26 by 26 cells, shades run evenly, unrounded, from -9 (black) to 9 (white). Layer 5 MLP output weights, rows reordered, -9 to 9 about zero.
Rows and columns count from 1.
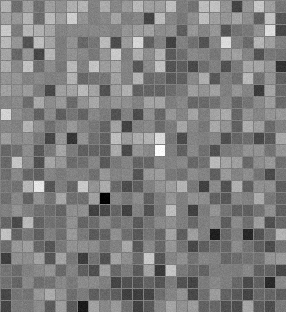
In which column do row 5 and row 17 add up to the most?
11
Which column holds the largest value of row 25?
5
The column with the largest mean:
3
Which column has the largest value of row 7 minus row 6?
13
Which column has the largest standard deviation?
15
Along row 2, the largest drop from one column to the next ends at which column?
26
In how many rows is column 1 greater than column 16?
12
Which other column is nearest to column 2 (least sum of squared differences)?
6
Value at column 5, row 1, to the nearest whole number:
2
